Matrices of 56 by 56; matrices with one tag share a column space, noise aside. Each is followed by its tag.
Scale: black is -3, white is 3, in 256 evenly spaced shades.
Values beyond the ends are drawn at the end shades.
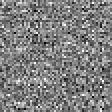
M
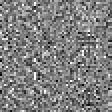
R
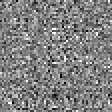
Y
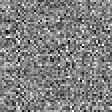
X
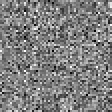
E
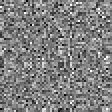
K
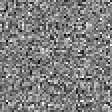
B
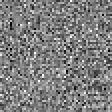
B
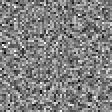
B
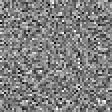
K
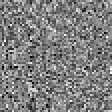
E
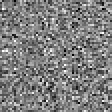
B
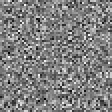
Y
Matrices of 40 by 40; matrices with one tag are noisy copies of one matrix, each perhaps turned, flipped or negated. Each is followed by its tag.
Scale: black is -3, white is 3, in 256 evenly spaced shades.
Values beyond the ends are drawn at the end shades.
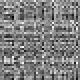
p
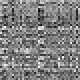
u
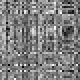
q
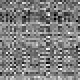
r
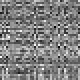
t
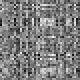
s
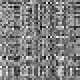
p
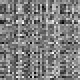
p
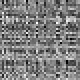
p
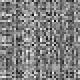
t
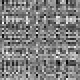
p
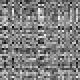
u
